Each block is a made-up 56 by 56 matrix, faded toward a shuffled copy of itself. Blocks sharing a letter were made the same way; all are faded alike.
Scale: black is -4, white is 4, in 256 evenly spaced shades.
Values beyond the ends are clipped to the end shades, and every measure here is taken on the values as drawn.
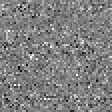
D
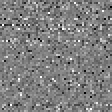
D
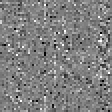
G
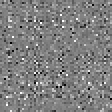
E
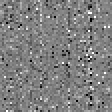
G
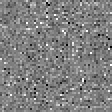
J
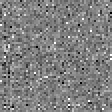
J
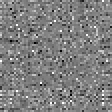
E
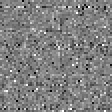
D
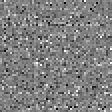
D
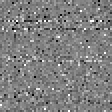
D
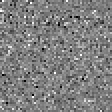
D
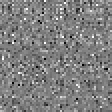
E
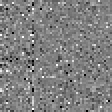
G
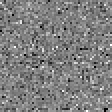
D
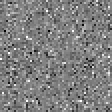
G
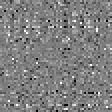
E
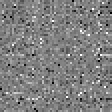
E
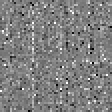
J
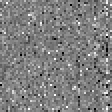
G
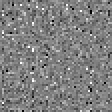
J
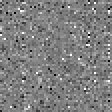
J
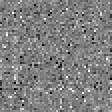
J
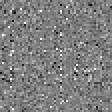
J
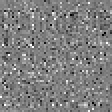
E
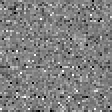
D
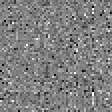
G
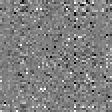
E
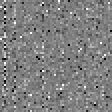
G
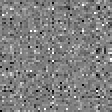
E
